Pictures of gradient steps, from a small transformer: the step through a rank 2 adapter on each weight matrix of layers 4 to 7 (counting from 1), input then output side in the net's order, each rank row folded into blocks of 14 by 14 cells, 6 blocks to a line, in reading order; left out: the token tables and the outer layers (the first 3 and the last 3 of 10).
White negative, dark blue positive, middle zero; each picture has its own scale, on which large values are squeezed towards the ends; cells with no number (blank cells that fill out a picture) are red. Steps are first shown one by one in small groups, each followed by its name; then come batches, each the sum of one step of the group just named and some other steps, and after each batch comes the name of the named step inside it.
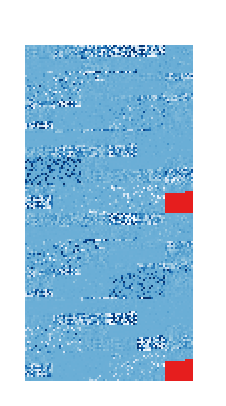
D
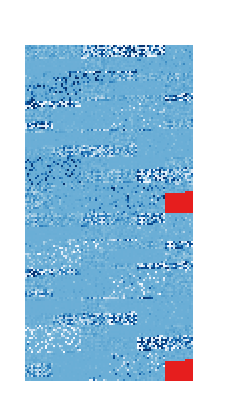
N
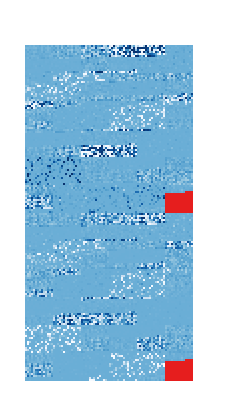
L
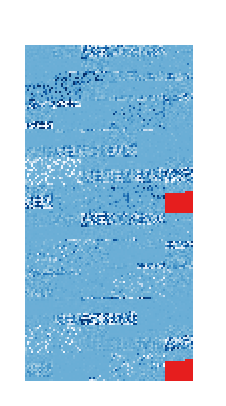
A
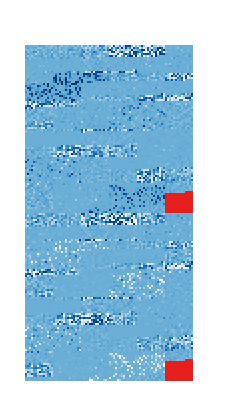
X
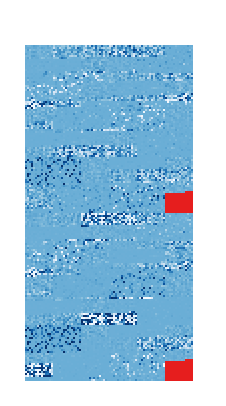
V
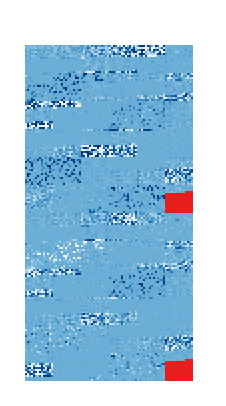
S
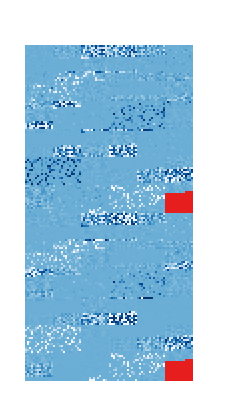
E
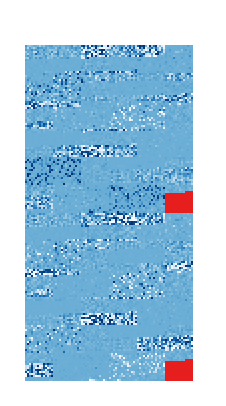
S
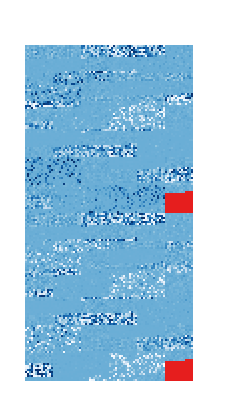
L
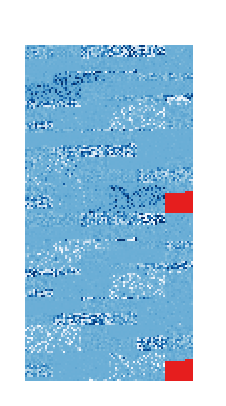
N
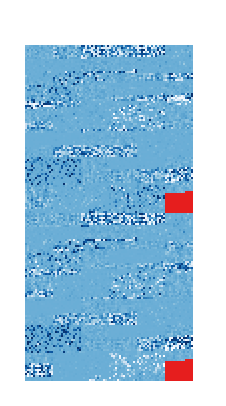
V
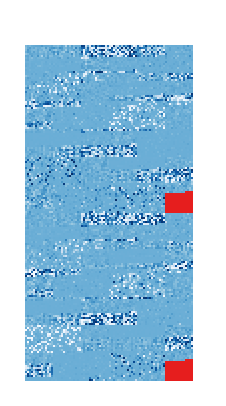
E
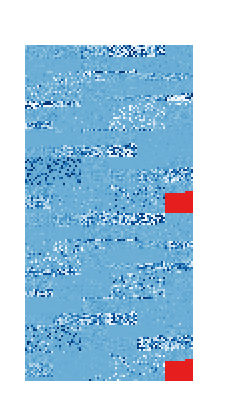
D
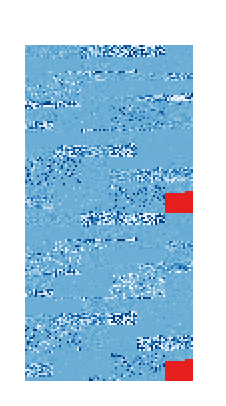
D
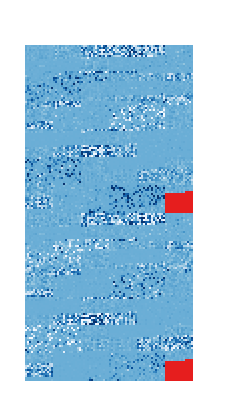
S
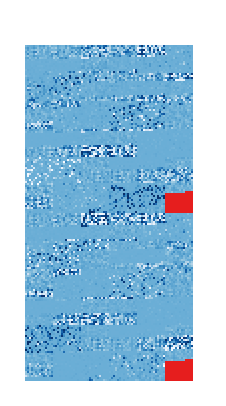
V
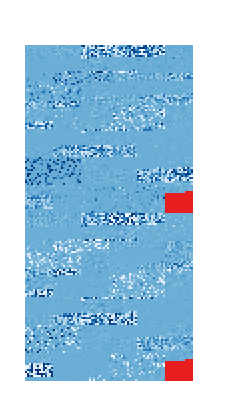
L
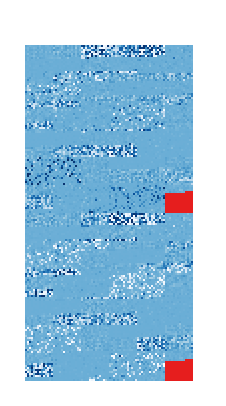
L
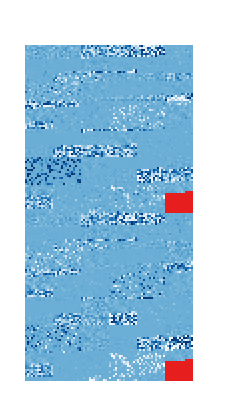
E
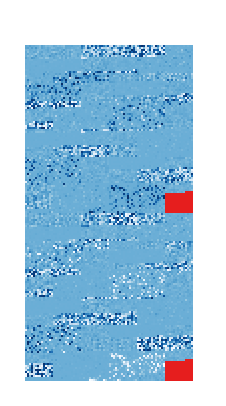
N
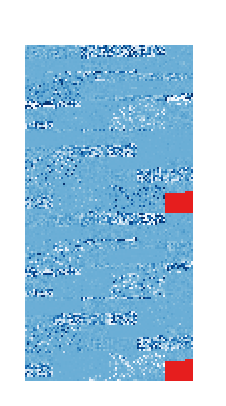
D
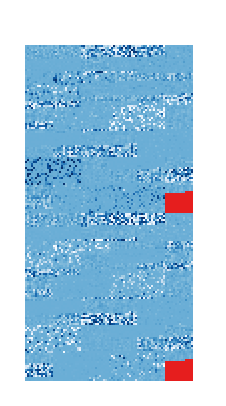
L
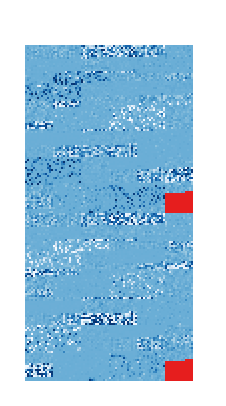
X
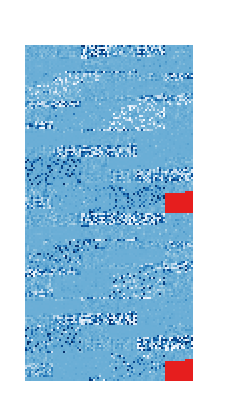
V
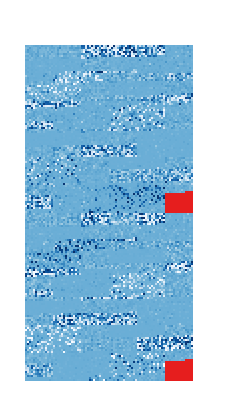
L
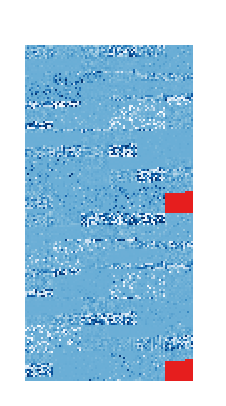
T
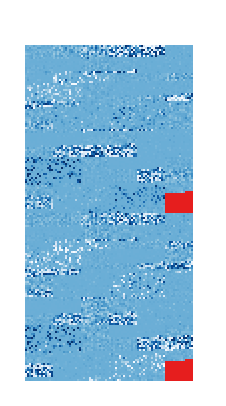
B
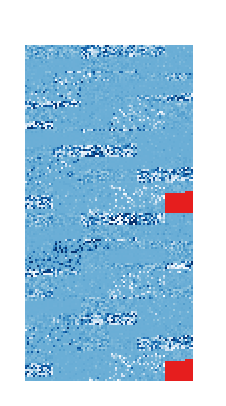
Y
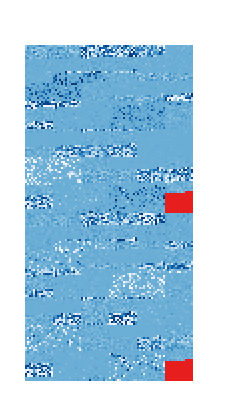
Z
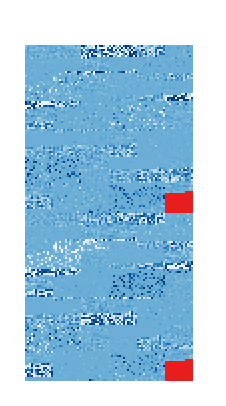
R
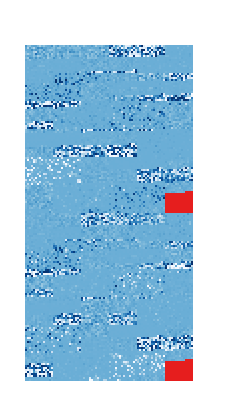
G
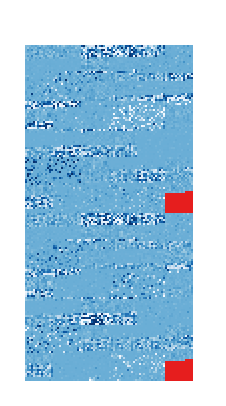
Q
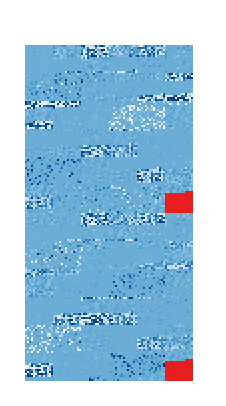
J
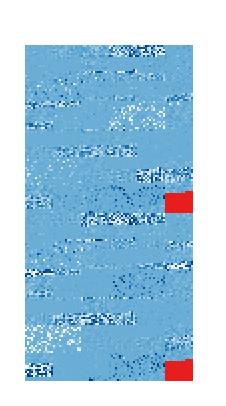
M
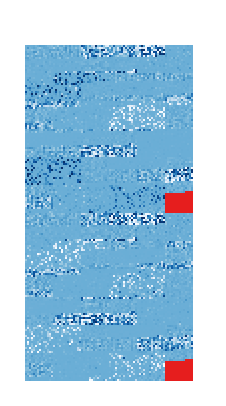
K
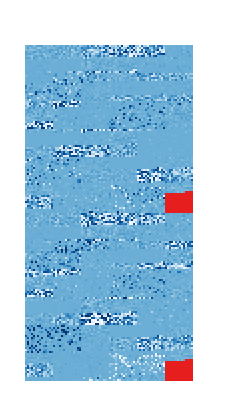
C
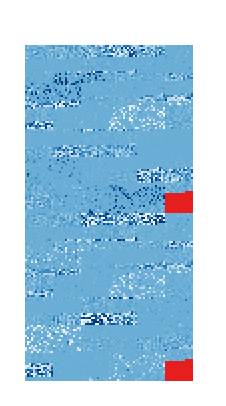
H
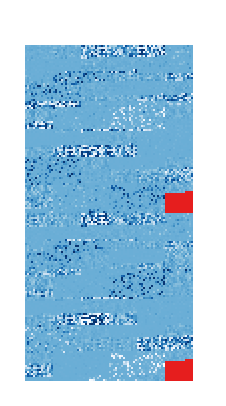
Q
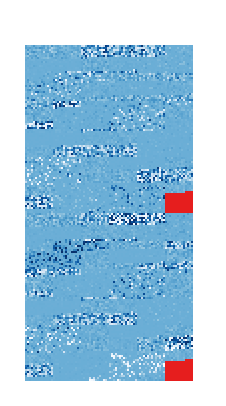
Y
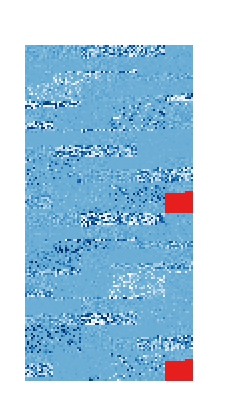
C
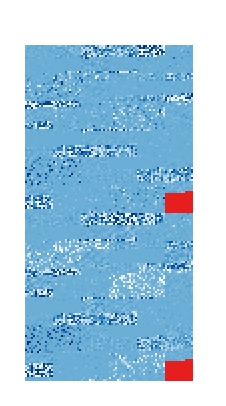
Z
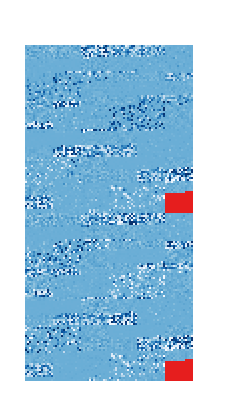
Y
